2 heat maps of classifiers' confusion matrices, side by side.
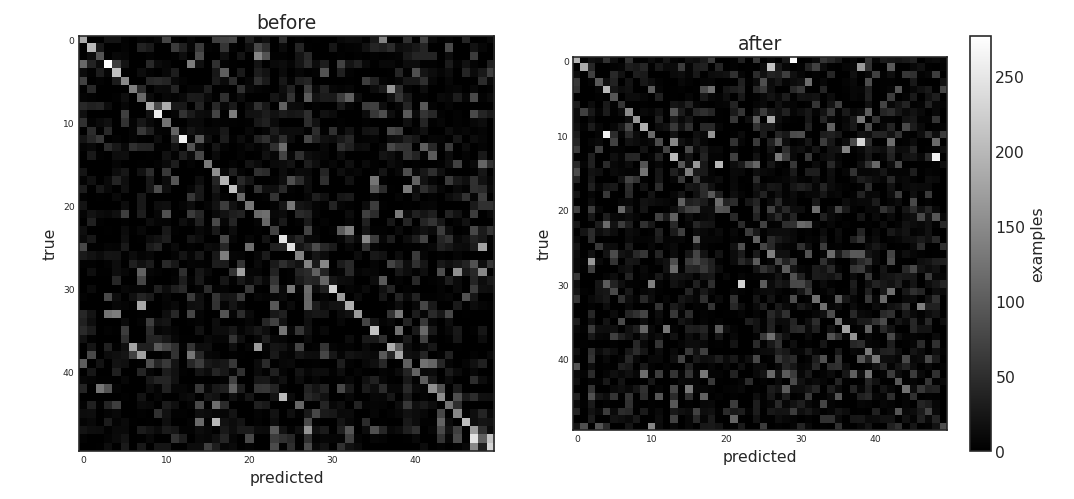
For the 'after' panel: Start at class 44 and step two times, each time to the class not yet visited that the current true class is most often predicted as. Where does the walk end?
9
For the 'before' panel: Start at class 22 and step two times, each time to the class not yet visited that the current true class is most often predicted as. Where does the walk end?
39
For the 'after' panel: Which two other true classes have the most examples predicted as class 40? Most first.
14, 2
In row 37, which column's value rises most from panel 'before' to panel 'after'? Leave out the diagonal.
34
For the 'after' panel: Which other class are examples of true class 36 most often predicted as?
12
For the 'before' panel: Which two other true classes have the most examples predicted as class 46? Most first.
31, 19
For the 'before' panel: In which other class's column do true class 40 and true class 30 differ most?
25
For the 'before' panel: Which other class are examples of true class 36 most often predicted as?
41
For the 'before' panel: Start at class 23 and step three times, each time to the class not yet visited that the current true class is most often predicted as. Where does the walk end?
27
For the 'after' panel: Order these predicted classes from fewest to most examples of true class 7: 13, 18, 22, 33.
33, 18, 22, 13
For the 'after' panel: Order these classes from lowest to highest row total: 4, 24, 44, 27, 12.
24, 12, 44, 4, 27
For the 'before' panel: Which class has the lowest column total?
33
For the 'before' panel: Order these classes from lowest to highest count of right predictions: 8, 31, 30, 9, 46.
31, 8, 46, 30, 9
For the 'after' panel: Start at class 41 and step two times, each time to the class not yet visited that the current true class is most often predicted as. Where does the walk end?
29
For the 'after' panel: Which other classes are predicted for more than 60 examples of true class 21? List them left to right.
11, 13, 46, 48
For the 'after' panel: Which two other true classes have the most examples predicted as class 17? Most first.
42, 45
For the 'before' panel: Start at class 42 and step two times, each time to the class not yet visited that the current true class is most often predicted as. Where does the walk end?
21
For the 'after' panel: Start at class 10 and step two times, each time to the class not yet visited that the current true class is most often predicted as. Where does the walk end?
18
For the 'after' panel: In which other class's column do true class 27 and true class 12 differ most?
2
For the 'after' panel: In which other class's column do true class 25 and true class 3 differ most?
31
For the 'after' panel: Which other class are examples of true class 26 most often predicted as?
34
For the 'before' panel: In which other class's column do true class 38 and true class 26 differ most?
7
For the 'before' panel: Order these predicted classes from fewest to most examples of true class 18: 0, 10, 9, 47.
10, 0, 47, 9
